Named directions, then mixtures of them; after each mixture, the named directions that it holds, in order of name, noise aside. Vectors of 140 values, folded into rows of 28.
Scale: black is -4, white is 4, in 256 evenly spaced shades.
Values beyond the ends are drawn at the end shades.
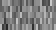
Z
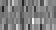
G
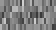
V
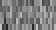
Z.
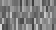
V, Z.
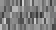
V.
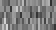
V, Z.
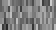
Z.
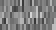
V.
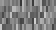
V, Z.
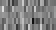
G.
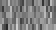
G, Z.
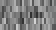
G, V.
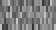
Z.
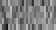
G, Z.
